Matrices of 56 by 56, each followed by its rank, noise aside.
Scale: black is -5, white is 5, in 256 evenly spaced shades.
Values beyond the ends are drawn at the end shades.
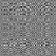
three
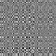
two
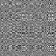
three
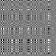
one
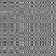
one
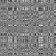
two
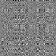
four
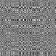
two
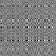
one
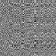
four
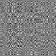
three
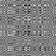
two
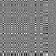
one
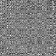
four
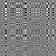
one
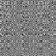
four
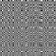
two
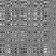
two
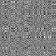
three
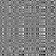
two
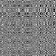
three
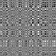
two
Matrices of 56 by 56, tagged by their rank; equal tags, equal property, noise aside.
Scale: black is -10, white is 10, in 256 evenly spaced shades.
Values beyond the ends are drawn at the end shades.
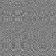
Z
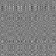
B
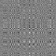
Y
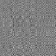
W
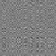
Z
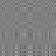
Y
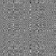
Z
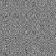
W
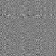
Z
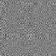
W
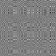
Y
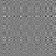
Y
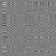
B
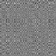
B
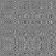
Z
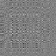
Z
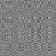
Z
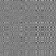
Y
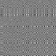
Y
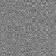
W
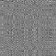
W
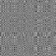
B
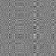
Y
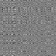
W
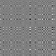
Y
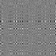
Y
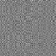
W
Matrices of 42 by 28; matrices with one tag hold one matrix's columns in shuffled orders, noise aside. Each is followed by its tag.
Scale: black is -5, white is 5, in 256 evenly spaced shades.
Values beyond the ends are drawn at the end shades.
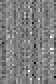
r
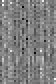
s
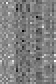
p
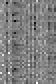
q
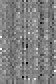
r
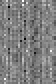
s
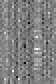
r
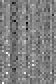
q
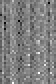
q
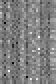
r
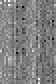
s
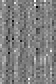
s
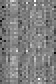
s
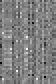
r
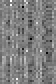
s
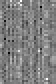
s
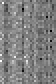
p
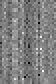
r
